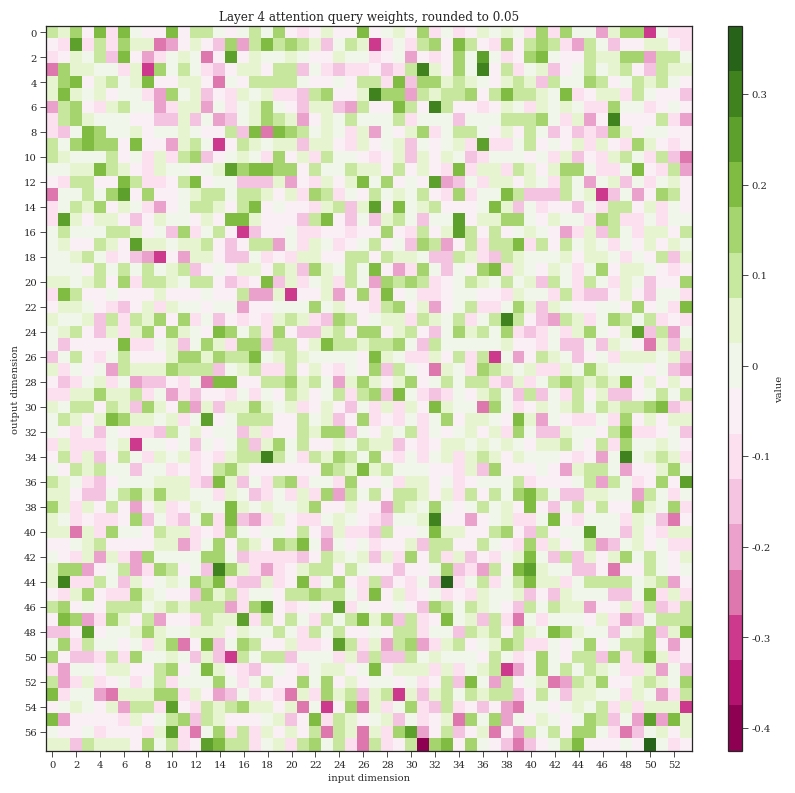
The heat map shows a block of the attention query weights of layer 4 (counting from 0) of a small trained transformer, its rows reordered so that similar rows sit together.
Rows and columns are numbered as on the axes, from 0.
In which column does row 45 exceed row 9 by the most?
14
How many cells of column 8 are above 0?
20
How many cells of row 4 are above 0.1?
7
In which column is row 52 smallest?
42
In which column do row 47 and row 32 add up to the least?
9
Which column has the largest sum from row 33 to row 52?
50
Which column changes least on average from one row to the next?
33
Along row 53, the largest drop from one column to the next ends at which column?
29
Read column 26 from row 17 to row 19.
0 0.1 0
